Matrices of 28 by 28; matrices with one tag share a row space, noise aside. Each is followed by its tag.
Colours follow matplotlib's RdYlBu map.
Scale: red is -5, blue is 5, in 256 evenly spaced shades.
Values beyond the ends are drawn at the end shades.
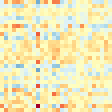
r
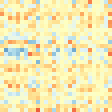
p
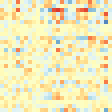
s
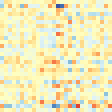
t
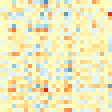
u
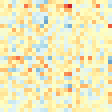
u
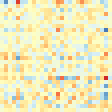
s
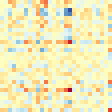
u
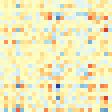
s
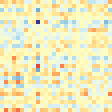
r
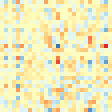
s
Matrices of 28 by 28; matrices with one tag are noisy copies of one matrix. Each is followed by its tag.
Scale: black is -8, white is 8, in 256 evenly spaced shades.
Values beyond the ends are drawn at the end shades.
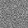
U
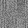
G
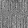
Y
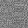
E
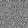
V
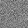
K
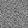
U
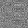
E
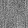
G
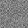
K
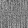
Y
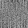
Y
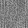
G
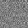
V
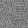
E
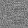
E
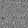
V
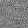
E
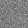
K
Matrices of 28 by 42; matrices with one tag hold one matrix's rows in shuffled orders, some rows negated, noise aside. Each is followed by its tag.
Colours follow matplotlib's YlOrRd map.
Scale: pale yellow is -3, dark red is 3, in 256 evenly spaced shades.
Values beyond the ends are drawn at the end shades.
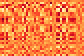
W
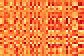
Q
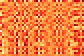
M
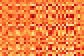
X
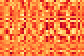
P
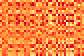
X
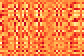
M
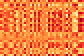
Q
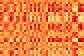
Q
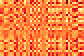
Q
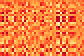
W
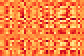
P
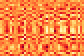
P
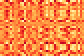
P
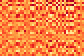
X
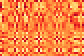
M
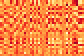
Q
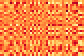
Q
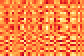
P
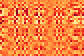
M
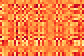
M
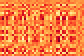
W
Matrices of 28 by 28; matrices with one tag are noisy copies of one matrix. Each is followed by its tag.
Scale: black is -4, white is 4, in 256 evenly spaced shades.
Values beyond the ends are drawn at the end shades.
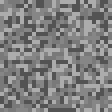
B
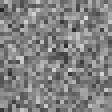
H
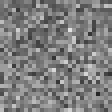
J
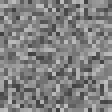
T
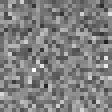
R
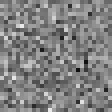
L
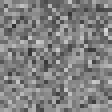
R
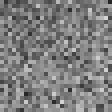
J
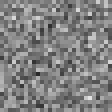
T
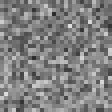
J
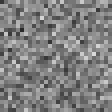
T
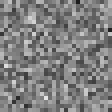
H
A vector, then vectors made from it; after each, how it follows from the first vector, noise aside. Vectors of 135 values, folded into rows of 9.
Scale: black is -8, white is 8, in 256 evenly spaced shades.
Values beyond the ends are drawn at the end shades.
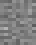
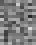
reversed, negated, scaled up.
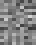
reversed, scaled up.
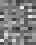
reversed, scaled up.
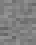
negated, shrunk.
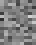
reversed, scaled up.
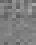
partly zeroed.
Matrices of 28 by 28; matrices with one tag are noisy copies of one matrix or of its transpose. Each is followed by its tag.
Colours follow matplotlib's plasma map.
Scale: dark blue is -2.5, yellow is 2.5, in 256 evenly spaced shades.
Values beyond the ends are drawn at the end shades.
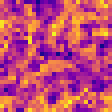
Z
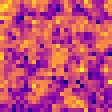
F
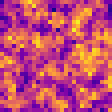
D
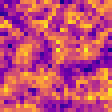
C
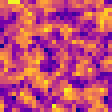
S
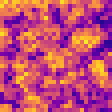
F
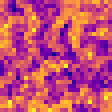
Z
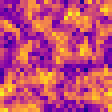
C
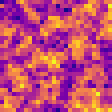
C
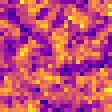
C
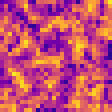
C
